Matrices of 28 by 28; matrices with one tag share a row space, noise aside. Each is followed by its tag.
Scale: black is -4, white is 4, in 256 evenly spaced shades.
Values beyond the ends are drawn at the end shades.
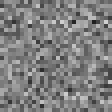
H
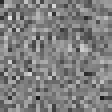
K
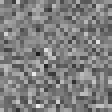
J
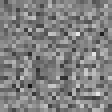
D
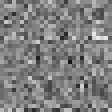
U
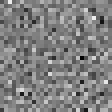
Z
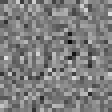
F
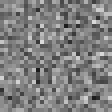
H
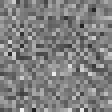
Z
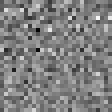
U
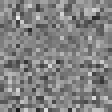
D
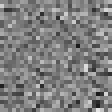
H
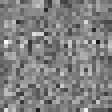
J
